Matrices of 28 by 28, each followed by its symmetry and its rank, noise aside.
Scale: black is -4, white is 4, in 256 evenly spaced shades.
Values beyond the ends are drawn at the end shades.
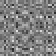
no symmetry, rank two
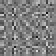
no symmetry, rank three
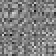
symmetric, rank three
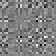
symmetric, rank two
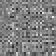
no symmetry, rank three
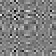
no symmetry, rank three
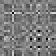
symmetric, rank two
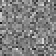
no symmetry, rank four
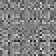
no symmetry, rank three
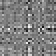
antisymmetric, rank two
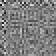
antisymmetric, rank four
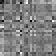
symmetric, rank two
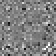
symmetric, rank three
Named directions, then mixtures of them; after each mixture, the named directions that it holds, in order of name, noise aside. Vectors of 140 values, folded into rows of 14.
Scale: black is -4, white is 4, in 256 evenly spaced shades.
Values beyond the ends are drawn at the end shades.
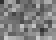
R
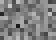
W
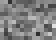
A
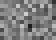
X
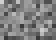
R.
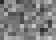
R.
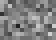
A, W.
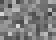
W.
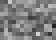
A.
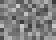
R, X.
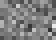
A, X.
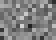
W, X.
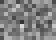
R, X.
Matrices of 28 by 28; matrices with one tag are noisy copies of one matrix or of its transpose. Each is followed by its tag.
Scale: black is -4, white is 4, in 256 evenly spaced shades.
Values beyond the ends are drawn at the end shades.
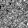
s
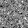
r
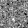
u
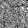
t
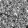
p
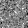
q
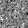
q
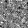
r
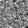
p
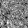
t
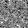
r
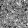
s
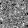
q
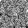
p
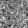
s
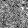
t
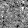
t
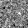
u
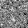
u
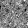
s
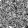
p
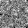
p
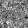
t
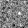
u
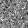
q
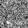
t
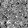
t
